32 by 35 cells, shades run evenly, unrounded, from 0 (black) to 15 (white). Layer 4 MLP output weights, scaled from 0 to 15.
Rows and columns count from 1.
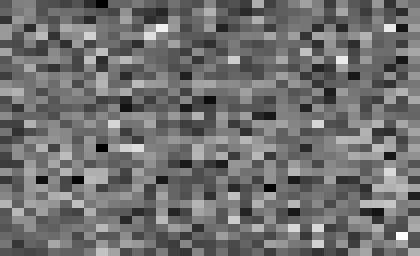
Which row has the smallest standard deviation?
9
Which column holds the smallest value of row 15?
23
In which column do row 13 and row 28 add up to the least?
11
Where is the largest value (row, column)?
30, 34
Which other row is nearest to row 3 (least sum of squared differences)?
1
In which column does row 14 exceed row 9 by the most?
27
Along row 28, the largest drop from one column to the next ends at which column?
21
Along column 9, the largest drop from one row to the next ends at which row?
8
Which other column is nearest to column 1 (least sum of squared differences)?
7
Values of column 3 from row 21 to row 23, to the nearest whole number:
9 10 9
